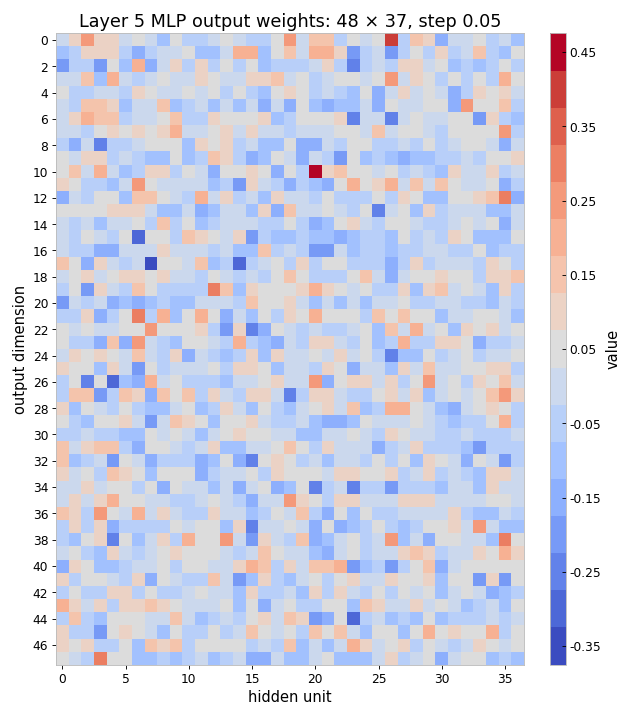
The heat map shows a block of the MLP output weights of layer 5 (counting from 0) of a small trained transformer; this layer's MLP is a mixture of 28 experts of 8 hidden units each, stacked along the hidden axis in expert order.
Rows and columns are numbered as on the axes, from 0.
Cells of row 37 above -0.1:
28
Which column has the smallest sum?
23
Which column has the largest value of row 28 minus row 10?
27
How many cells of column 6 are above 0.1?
8
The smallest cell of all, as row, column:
17, 7
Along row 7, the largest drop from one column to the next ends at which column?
36
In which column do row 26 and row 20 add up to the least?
4
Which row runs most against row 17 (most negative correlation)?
30
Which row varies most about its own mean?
38
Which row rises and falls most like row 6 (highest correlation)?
34
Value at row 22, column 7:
0.25
